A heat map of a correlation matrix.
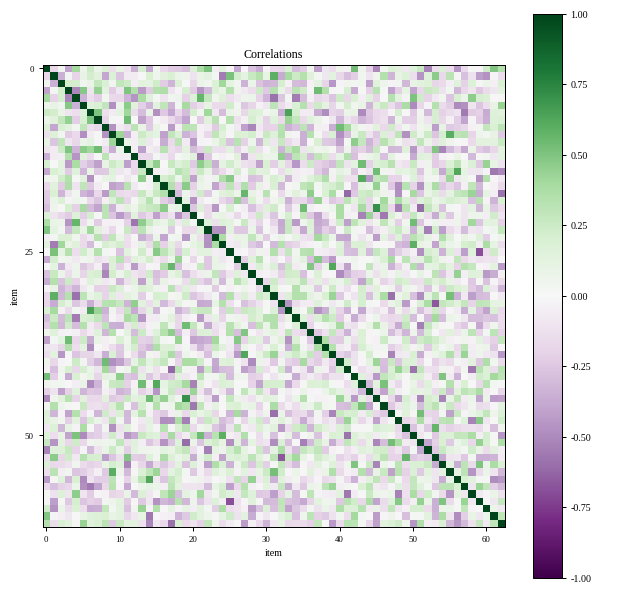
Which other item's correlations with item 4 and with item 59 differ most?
21
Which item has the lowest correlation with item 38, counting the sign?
6
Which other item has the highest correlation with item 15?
43
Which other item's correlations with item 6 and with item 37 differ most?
33
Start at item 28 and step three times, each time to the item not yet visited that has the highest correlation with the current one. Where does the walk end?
45
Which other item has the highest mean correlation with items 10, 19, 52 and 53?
46
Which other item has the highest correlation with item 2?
24
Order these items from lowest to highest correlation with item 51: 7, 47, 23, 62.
7, 23, 62, 47
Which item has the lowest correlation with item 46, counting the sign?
20
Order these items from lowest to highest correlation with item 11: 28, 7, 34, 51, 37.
51, 37, 28, 34, 7
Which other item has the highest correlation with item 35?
19
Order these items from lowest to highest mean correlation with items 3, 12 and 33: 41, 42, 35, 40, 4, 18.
4, 42, 18, 40, 41, 35
